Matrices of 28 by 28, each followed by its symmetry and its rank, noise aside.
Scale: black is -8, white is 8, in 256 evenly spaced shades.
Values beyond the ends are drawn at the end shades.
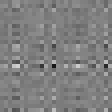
no symmetry, rank one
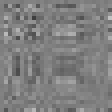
no symmetry, rank two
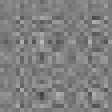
no symmetry, rank two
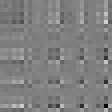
symmetric, rank one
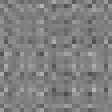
antisymmetric, rank two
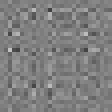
antisymmetric, rank two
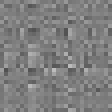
no symmetry, rank two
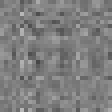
no symmetry, rank three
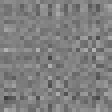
no symmetry, rank three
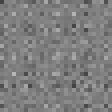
symmetric, rank three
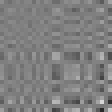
symmetric, rank one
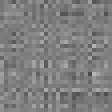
no symmetry, rank three
